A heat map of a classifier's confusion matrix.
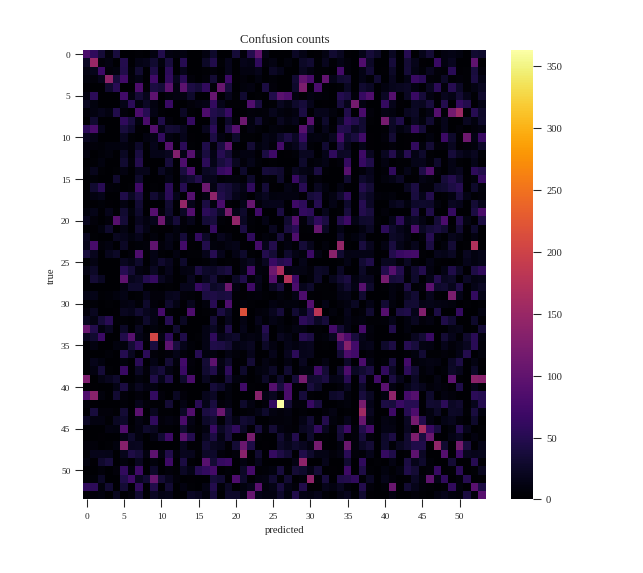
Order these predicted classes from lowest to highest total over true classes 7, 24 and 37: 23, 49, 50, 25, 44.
23, 25, 44, 49, 50
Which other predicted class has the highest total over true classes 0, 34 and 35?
9
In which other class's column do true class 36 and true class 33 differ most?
0
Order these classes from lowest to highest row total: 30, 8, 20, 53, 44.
30, 53, 44, 8, 20
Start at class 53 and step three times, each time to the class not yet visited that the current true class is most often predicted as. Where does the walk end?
19
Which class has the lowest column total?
39
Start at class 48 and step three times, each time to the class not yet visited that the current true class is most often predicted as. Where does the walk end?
45
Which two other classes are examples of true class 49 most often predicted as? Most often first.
29, 16
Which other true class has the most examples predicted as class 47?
7
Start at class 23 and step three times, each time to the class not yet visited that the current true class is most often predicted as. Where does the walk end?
1
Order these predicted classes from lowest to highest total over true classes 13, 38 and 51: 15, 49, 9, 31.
15, 49, 31, 9
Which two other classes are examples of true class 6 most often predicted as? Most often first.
36, 22
